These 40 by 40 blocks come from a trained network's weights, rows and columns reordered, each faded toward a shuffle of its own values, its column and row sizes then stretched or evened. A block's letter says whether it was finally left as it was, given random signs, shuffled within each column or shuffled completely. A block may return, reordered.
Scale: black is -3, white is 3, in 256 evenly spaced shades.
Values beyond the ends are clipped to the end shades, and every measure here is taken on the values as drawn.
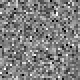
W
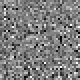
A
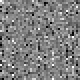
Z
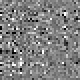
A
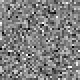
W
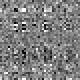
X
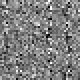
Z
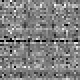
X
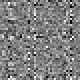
X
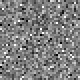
W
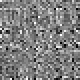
X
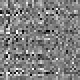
X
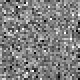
Z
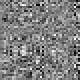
X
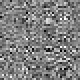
X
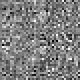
X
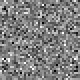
W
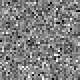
W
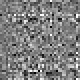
X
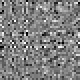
X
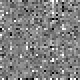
A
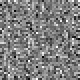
Z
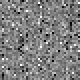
Z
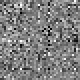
A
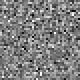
W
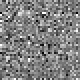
A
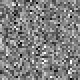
Z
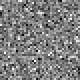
W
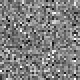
Z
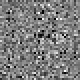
A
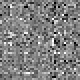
A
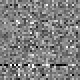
A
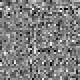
A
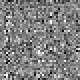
A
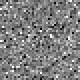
W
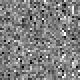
Z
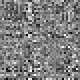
X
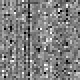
Z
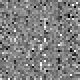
Z
